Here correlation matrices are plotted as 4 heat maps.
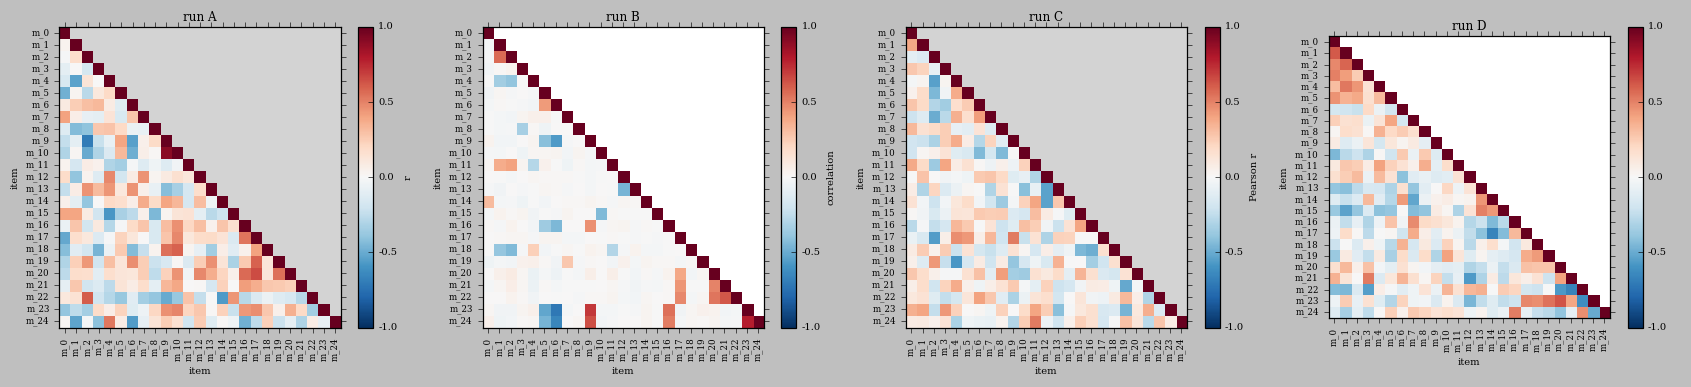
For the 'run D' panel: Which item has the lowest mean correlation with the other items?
m_15
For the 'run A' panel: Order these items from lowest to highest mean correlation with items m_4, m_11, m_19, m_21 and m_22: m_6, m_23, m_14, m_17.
m_14, m_23, m_6, m_17
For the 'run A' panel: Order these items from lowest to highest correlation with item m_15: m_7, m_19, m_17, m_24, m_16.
m_19, m_17, m_24, m_7, m_16
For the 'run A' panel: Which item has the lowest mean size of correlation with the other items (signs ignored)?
m_11
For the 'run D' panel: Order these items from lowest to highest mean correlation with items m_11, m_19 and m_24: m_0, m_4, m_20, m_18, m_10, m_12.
m_0, m_20, m_12, m_18, m_4, m_10
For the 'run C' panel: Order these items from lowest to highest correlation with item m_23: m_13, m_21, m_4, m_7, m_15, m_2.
m_13, m_2, m_7, m_15, m_4, m_21
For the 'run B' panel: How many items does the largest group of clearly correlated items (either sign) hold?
6
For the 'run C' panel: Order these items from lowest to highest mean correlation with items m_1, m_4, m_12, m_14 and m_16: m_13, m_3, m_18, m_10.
m_13, m_18, m_3, m_10
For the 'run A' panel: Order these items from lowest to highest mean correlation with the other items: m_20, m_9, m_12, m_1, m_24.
m_24, m_1, m_9, m_12, m_20
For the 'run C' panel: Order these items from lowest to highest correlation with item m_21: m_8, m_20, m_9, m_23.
m_20, m_8, m_9, m_23
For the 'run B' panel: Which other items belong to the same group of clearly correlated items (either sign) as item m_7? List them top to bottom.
m_19
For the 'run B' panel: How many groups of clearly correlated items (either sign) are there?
8
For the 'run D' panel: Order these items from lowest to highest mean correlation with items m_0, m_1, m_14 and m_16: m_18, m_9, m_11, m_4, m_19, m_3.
m_19, m_18, m_9, m_11, m_4, m_3
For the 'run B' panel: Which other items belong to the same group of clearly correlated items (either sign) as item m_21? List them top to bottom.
m_17, m_20, m_22
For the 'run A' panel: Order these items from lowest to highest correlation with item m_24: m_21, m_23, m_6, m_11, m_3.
m_6, m_3, m_21, m_11, m_23
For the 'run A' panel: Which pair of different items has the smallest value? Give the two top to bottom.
m_2, m_9
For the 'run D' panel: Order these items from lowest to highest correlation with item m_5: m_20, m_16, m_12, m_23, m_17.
m_23, m_20, m_17, m_12, m_16
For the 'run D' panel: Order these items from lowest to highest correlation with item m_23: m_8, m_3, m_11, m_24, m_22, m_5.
m_22, m_24, m_5, m_11, m_8, m_3
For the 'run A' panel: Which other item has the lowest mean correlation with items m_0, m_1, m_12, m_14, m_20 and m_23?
m_22
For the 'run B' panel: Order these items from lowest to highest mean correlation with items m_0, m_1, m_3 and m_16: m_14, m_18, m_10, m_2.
m_18, m_10, m_14, m_2
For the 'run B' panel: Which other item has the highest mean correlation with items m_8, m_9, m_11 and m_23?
m_24
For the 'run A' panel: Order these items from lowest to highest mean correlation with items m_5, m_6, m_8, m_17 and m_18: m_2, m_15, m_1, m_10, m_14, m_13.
m_15, m_2, m_1, m_13, m_14, m_10
